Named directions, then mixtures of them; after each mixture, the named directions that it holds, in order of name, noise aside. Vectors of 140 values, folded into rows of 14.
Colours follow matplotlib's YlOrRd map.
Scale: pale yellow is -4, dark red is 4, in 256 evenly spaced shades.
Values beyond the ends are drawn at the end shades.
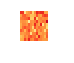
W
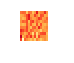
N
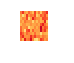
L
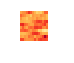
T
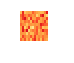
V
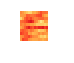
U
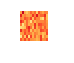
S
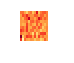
N.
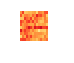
S, T, U.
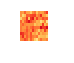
L, U, W.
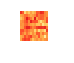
U, W.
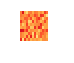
N, S, V.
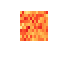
S, U, V.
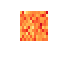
S, V.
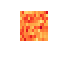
L, U, V.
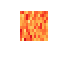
L, N, W.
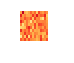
S.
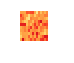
N, T.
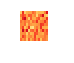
V.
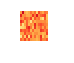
S.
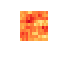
T, U, W.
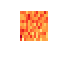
N.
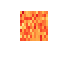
S.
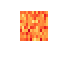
L, S, V.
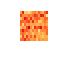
S, U, V.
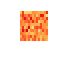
U, V.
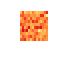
T, U, V.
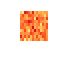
L, S, W.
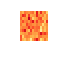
L, N.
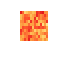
U, W.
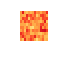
L, T, V.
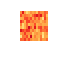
S, U.
